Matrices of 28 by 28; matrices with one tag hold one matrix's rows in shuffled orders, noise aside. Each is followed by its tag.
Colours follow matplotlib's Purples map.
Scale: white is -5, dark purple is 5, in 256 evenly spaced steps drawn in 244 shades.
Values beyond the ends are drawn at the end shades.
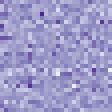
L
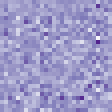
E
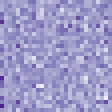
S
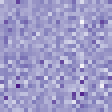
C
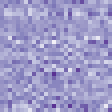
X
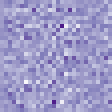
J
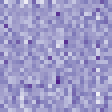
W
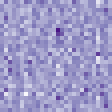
W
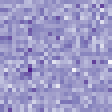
L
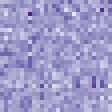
L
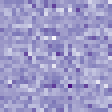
X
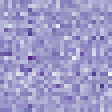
L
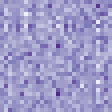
W
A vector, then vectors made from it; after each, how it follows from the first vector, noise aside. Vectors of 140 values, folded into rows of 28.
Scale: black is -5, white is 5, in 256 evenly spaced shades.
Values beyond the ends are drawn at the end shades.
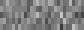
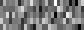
wrapped around, scaled up.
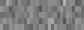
wrapped around, negated, shrunk.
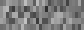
wrapped around, negated.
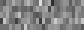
wrapped around, negated.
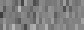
reversed, partly zeroed.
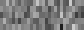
copied.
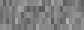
wrapped around, negated, shrunk.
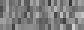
sign-scrambled.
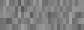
wrapped around, negated, shrunk.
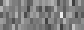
copied.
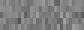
shrunk.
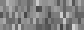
copied.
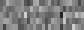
sign-scrambled.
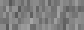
wrapped around, negated, shrunk.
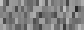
wrapped around, negated.
